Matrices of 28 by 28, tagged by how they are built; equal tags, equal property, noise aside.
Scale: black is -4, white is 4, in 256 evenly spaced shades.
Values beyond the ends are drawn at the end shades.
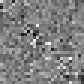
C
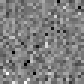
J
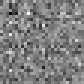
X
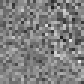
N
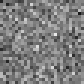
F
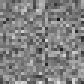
X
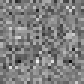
X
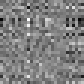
X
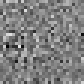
X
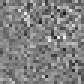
N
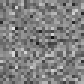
X
